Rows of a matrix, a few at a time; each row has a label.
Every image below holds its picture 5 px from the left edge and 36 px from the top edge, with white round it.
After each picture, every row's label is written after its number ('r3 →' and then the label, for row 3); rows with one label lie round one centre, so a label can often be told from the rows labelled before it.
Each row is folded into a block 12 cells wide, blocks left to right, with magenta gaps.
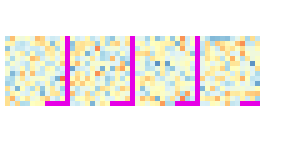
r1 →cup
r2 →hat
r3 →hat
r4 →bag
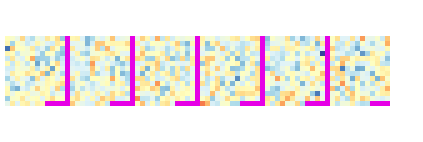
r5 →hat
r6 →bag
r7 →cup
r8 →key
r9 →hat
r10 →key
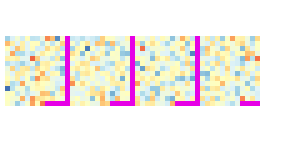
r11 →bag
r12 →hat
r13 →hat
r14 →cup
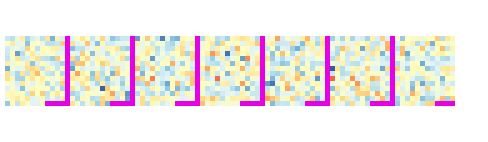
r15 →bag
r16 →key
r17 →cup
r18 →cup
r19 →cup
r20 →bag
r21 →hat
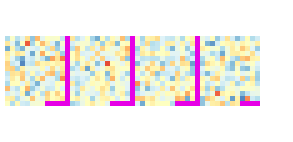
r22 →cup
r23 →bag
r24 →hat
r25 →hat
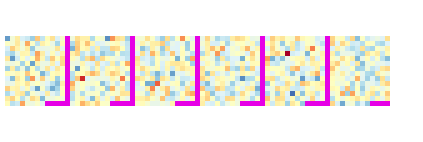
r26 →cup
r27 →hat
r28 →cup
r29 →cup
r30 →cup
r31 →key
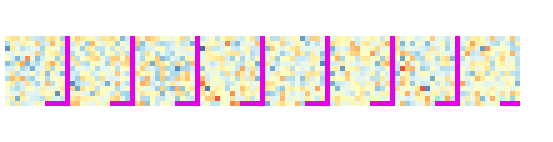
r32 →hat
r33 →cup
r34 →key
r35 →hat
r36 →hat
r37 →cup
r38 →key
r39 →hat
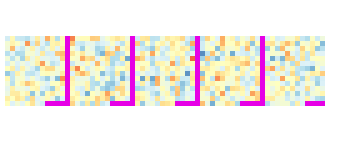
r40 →cup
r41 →key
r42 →cup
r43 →cup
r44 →cup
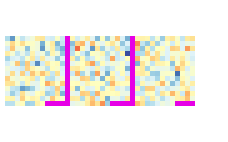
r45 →hat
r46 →hat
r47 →key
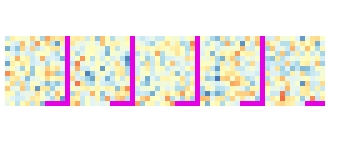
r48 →key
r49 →key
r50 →bag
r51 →bag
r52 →hat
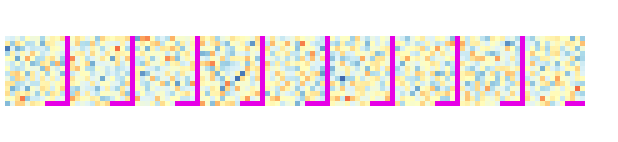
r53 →hat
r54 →cup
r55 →cup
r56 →key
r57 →cup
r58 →bag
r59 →bag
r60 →key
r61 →hat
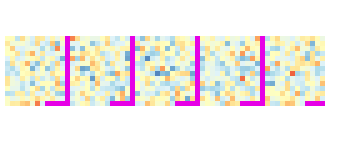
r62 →hat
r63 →key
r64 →hat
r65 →bag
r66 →cup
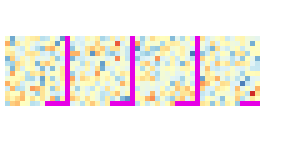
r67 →hat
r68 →hat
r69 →hat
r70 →key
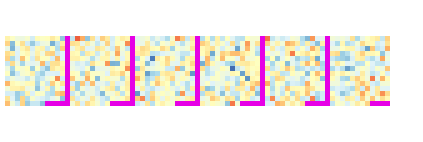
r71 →key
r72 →cup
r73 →bag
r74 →hat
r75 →hat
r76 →bag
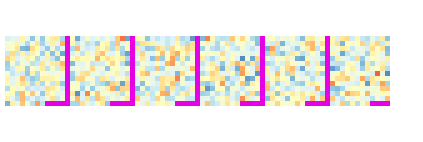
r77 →hat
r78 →hat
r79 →bag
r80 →cup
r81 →hat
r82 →hat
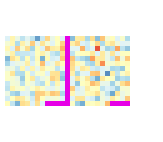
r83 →bag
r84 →cup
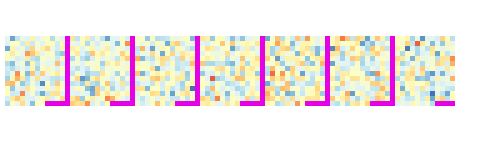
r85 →hat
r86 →bag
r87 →cup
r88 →hat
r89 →cup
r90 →hat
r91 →cup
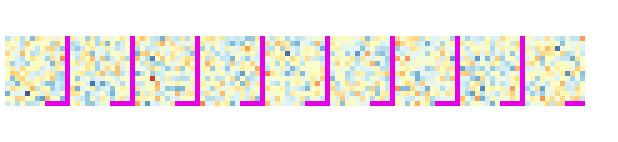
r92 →cup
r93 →key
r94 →cup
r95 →key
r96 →key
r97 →key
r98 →key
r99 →bag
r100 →bag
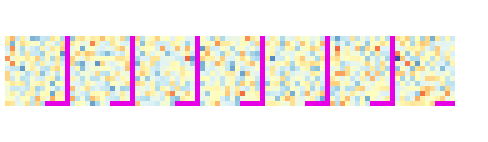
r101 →key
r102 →cup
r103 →key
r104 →hat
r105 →cup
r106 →hat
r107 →bag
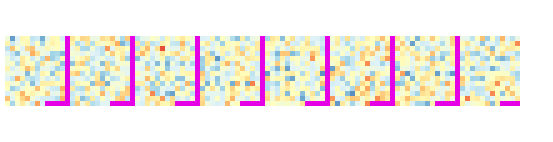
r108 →hat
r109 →key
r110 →hat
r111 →bag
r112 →cup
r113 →bag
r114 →bag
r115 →bag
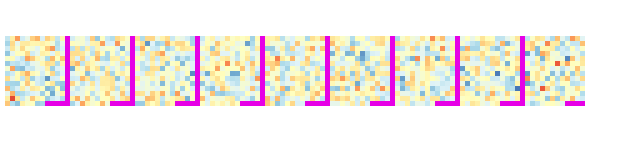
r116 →cup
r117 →hat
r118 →hat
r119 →cup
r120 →key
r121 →hat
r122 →cup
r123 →cup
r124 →cup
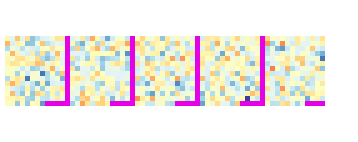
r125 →key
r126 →hat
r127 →cup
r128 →cup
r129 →key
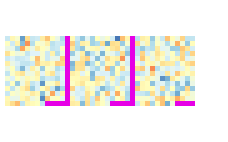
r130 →cup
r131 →key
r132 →cup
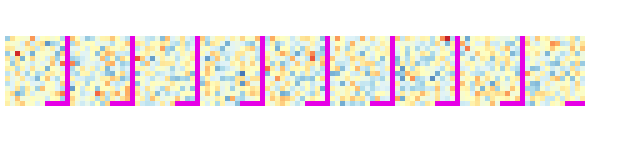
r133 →cup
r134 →bag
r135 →cup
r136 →key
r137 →cup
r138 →cup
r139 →hat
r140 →hat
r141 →hat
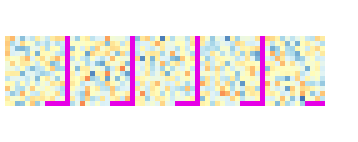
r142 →key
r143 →hat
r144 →cup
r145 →key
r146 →key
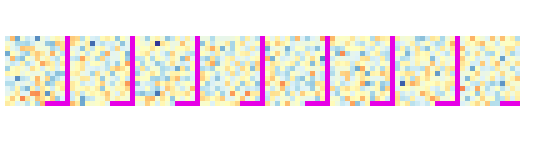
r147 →bag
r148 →key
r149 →bag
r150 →bag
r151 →key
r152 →key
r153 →bag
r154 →cup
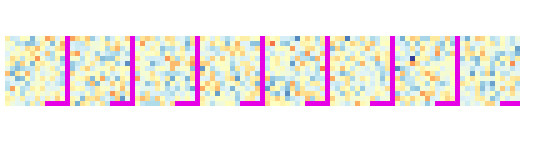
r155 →bag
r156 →hat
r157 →cup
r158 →key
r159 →bag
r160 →cup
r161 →bag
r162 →hat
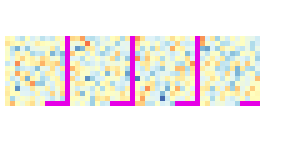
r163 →key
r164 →key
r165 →key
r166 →key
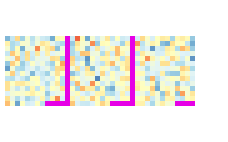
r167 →key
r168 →cup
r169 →key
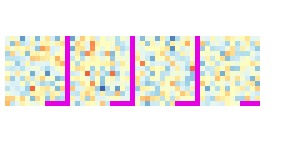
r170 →bag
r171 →cup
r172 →bag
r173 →hat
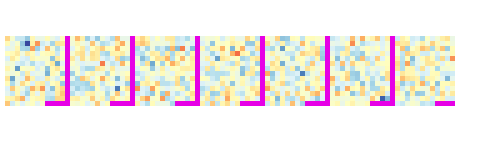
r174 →bag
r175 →cup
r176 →cup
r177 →bag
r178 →key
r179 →cup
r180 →cup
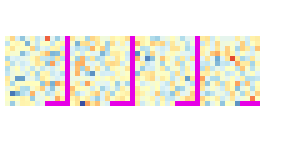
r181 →bag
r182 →key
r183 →cup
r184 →bag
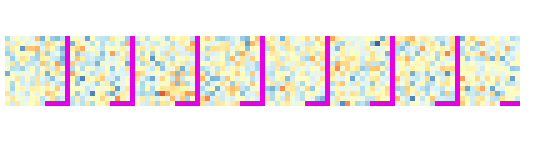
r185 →hat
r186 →bag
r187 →bag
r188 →bag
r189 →cup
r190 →key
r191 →key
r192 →cup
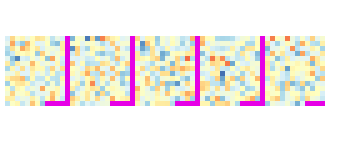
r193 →cup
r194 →cup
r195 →key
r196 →key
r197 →cup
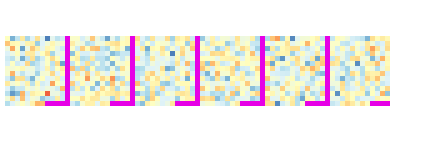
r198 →hat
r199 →hat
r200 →hat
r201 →cup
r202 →cup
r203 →bag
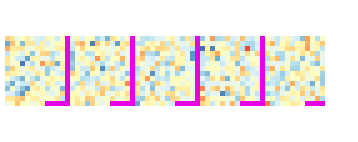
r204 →bag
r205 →bag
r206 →hat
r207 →cup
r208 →bag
